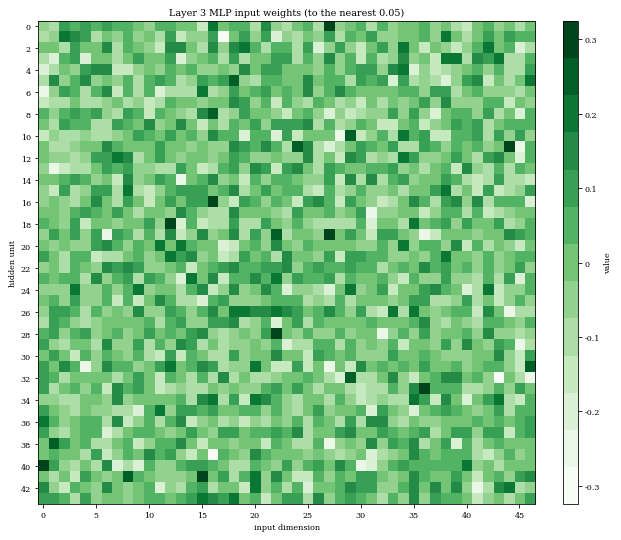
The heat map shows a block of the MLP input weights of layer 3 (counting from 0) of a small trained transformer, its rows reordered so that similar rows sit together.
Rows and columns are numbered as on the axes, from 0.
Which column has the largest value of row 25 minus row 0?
40
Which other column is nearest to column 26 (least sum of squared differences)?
1
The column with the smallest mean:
45
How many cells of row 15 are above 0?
19
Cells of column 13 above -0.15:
37
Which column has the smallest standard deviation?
10
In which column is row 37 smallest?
6
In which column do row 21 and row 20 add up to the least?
17
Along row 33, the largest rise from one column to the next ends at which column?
7
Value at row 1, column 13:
-0.15
